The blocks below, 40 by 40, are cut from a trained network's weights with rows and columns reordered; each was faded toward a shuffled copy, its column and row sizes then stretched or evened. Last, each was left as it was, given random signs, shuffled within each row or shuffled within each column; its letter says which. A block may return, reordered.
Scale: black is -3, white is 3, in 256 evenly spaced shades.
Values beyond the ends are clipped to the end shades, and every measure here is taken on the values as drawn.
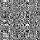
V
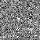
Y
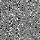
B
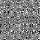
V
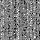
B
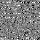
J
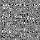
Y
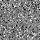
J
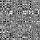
V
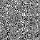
B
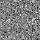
B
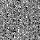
B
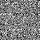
J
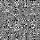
Y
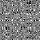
V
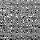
V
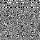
Y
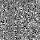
B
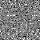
J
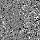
B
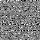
J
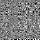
Y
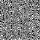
B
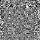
Y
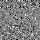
J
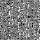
B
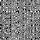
V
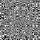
V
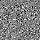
J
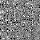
Y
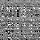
V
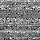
J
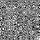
V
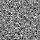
B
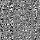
Y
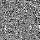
B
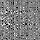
V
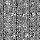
V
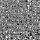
Y
